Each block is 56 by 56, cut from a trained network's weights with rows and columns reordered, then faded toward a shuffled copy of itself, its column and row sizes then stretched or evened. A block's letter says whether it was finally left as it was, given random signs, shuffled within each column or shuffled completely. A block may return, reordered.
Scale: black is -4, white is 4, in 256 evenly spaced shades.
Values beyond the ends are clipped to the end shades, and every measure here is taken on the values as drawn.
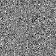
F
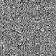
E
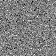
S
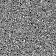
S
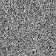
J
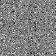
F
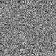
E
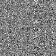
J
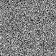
J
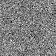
S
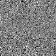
F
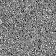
S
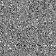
F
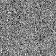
J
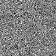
J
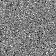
S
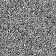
S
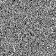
J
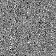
J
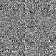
E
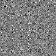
F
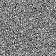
S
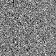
J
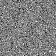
S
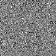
F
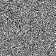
F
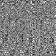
E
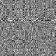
E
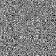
E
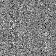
J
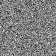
S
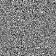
F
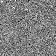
S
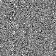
J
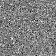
S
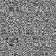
E
